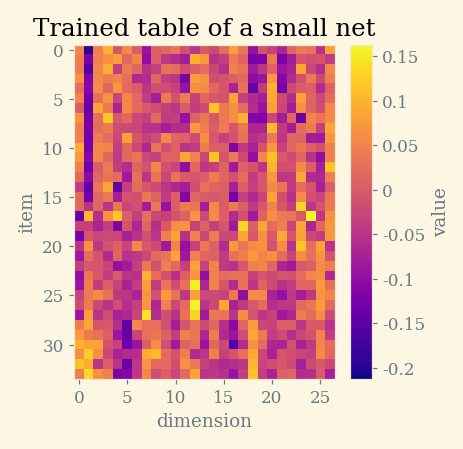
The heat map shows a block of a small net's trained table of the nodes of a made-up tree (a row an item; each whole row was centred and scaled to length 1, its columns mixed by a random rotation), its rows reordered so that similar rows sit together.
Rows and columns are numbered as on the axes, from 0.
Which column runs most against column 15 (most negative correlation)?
18
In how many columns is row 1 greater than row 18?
12
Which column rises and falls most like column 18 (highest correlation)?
1
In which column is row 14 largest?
3
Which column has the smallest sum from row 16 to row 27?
0
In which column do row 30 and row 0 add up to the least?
21
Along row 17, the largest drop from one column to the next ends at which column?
25
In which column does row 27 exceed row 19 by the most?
7
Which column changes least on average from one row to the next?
15
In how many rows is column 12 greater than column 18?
25
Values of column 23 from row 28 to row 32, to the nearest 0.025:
-0.05 -0.025 -0.075 -0.025 -0.075
